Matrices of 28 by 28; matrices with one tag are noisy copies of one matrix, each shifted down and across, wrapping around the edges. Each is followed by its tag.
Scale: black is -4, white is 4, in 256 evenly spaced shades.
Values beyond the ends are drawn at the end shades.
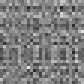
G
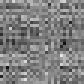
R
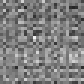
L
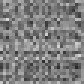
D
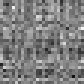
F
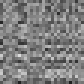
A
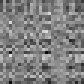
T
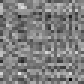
A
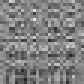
T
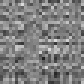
T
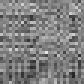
R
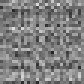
D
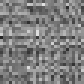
D
